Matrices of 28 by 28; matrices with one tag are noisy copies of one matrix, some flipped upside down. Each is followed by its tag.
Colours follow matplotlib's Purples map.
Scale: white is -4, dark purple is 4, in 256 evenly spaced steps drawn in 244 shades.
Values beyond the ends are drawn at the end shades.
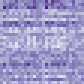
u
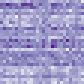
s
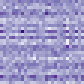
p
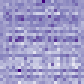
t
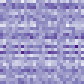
p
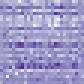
t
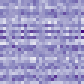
p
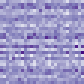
p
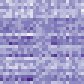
s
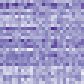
s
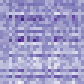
t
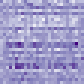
t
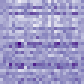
t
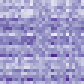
s
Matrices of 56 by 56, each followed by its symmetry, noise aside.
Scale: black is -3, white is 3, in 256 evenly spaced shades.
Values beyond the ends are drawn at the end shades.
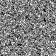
symmetric.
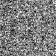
mirrored top to bottom.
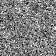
antisymmetric.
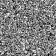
antisymmetric.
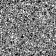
same after a half turn.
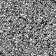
same after a half turn.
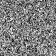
no symmetry.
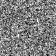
same after a half turn.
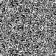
mirrored top to bottom.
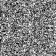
mirrored top to bottom.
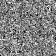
symmetric across the other diagonal.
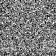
mirrored left to right.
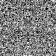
mirrored left to right.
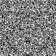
mirrored left to right.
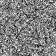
symmetric.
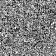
no symmetry.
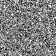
symmetric across the other diagonal.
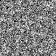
symmetric.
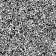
antisymmetric.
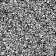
symmetric across the other diagonal.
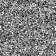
same after a half turn.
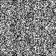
mirrored top to bottom.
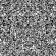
mirrored left to right.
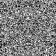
mirrored left to right.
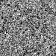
symmetric across the other diagonal.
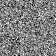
antisymmetric.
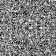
mirrored top to bottom.
